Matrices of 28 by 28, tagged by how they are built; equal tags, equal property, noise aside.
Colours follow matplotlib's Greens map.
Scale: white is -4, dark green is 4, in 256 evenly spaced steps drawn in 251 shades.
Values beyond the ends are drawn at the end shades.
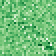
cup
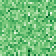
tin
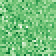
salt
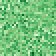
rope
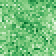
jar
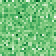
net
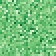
rope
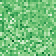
salt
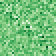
cup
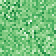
rope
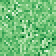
rope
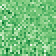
salt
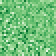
salt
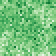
jar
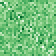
cup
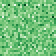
net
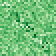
cup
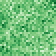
jar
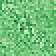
cup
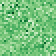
rope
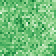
jar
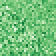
salt
